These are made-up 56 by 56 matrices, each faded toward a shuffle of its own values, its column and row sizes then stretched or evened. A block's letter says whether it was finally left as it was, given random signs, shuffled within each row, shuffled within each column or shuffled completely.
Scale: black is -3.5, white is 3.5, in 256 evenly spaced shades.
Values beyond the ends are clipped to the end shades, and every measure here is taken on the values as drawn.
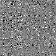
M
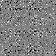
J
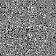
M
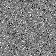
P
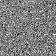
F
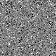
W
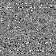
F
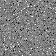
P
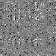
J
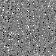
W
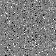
W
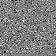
F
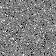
P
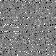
F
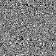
M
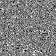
F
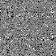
M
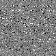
F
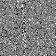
W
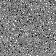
P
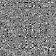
J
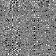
J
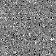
M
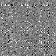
J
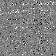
M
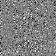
W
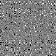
J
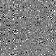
J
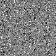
W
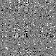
J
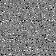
F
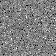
P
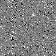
W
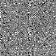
M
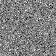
P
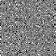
J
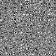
M
